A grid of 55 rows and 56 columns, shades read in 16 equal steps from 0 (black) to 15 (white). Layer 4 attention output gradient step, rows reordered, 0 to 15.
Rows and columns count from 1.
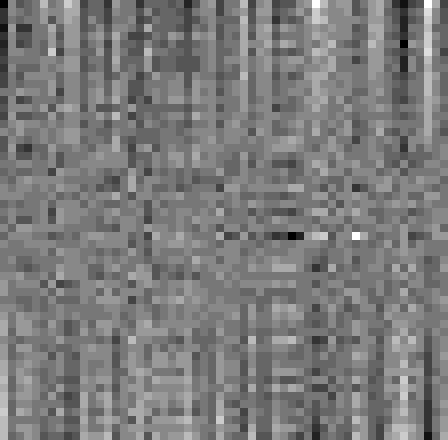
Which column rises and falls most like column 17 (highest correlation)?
8
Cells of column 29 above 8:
2
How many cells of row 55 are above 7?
28
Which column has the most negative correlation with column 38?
45
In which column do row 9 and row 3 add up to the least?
51
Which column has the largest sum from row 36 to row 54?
1
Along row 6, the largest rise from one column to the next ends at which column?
52
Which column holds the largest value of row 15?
15
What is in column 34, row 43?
7
